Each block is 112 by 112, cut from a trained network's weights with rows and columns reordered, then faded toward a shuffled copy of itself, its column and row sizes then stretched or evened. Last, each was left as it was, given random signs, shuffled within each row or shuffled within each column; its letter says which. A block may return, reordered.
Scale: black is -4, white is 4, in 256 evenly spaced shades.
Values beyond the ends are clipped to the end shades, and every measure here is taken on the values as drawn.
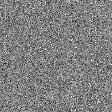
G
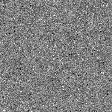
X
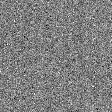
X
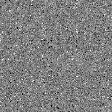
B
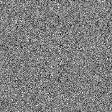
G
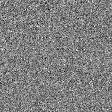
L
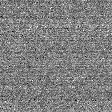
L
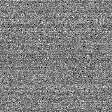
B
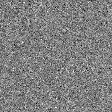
L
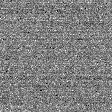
L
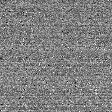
B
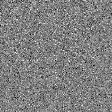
G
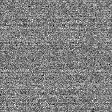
B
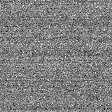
L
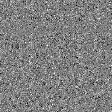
B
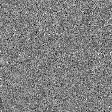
G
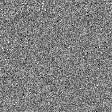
G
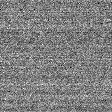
L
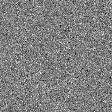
X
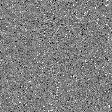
X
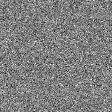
L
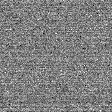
L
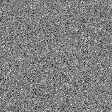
X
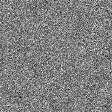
X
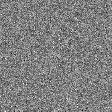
X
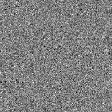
B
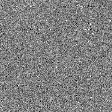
G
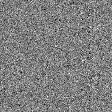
X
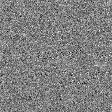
L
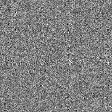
B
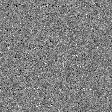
L
